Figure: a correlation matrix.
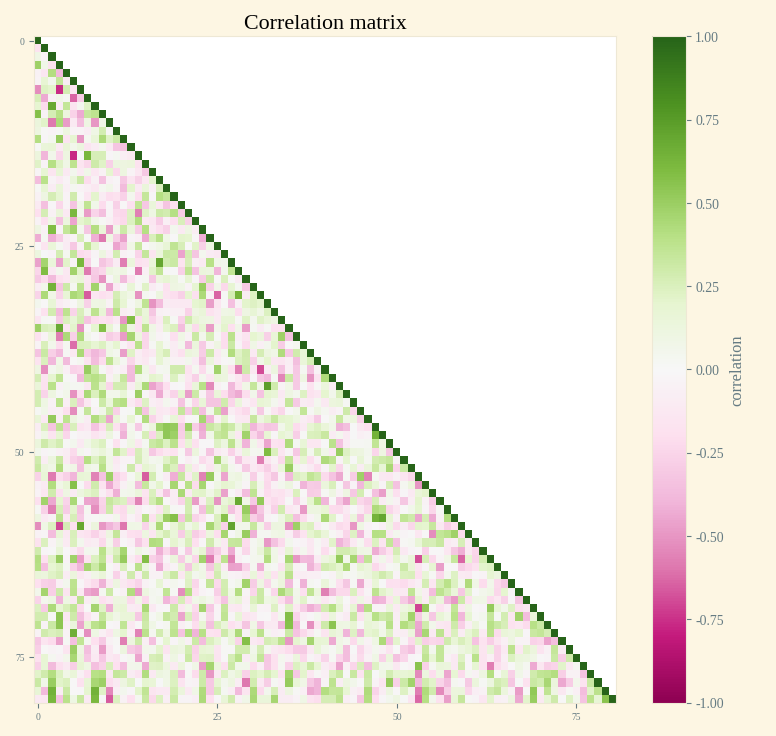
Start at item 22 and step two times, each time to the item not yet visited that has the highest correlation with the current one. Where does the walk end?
7
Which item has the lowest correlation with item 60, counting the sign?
55
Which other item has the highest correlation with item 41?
71
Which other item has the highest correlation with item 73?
29
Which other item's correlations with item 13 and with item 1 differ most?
56
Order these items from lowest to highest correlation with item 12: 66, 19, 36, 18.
36, 18, 19, 66
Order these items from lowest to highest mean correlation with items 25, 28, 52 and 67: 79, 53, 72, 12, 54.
79, 12, 53, 54, 72
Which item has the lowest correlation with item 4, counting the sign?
10
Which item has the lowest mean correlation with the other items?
53
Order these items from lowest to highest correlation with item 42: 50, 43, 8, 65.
65, 43, 8, 50
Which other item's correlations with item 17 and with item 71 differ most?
27
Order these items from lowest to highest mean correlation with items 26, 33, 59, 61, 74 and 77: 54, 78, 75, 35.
35, 78, 75, 54
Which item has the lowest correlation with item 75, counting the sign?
14
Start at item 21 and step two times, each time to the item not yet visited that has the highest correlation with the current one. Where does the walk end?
72
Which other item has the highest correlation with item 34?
13
